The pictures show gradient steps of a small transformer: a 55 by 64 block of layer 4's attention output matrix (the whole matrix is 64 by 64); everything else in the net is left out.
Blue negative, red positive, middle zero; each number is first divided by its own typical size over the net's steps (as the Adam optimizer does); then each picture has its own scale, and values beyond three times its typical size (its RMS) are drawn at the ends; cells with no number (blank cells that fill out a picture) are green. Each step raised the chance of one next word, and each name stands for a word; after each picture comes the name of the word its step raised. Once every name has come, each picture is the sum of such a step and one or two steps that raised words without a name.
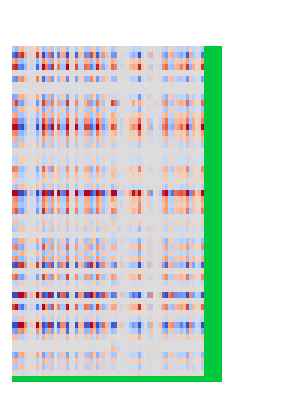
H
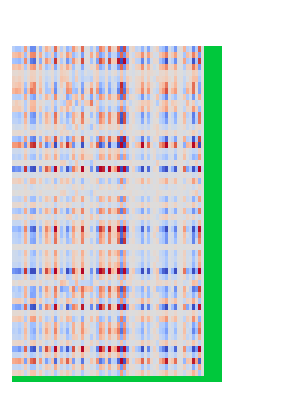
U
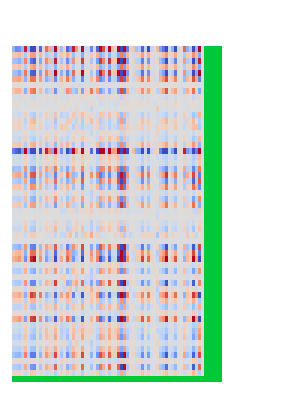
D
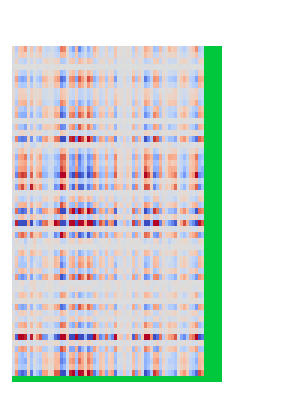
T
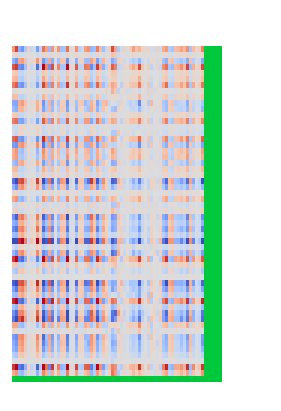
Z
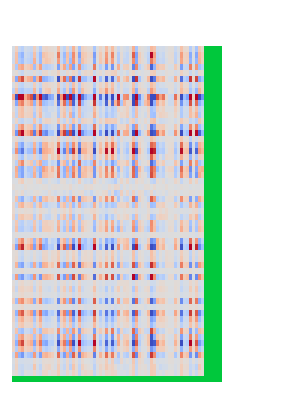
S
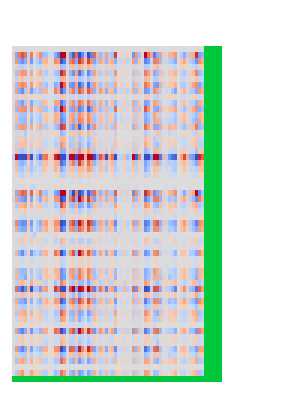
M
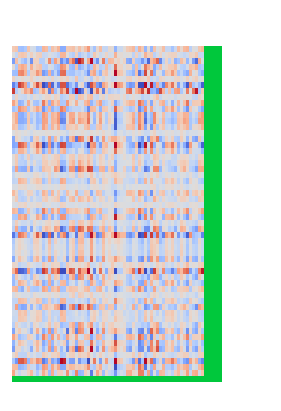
U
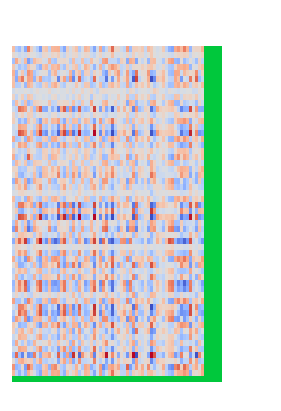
Z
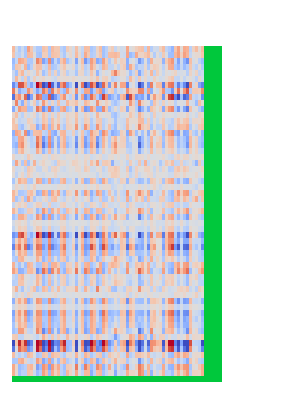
S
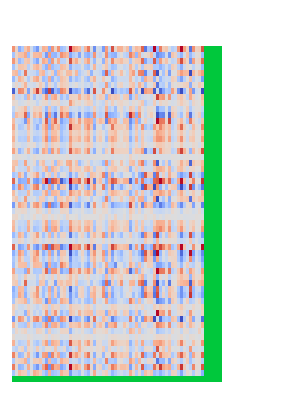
D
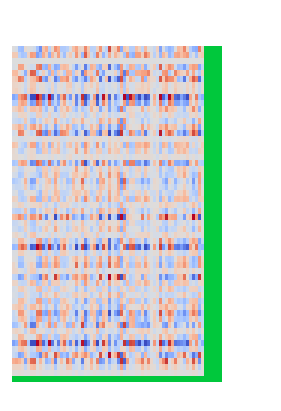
S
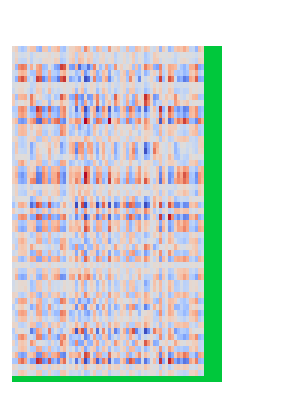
S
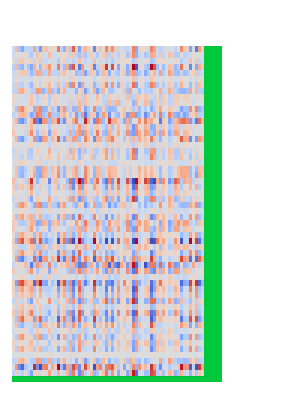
Z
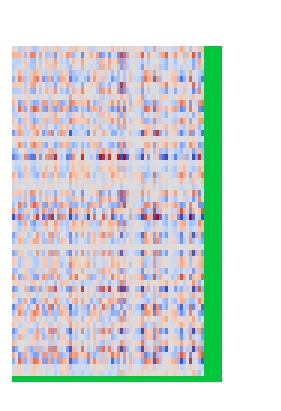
M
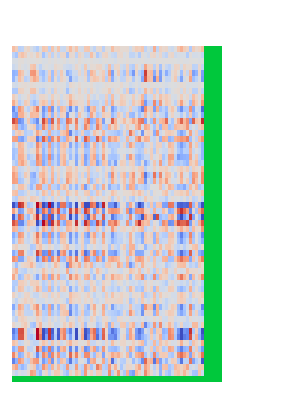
T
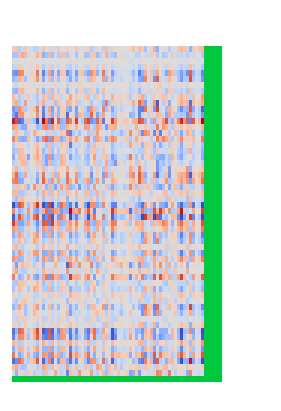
T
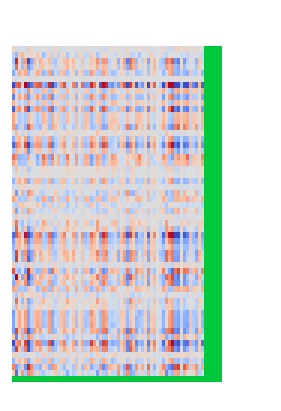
M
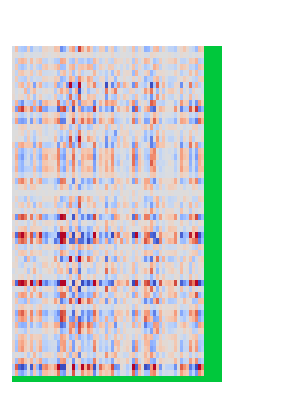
Z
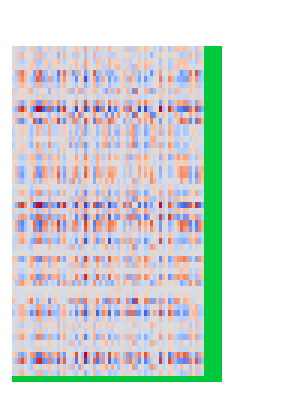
M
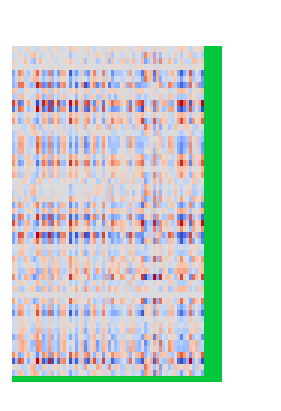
M
